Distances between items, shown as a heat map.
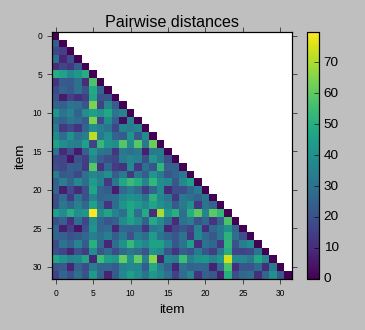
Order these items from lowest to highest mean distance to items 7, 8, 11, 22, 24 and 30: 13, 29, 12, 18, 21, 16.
16, 21, 12, 18, 13, 29
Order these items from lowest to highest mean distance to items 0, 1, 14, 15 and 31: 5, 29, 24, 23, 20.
20, 24, 29, 5, 23
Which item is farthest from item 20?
5
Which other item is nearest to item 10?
18
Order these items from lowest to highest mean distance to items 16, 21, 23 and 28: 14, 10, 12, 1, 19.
1, 12, 19, 10, 14
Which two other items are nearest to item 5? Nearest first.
29, 14
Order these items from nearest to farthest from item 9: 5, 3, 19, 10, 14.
3, 10, 19, 14, 5
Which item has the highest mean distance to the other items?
23
